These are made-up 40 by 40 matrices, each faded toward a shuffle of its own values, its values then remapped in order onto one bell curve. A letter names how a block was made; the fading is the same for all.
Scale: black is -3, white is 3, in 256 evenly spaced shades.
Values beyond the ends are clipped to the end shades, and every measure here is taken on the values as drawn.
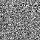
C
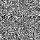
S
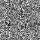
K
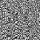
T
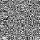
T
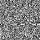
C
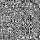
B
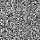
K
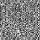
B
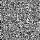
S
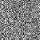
B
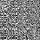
B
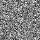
K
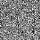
S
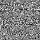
C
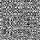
T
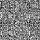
B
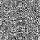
T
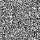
K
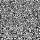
C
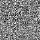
S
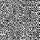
B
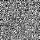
S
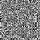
B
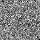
C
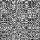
T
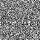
C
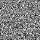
C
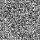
K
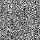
K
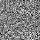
S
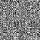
T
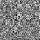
T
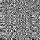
T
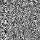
K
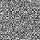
T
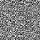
T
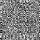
B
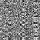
B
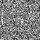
K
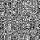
T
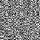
T
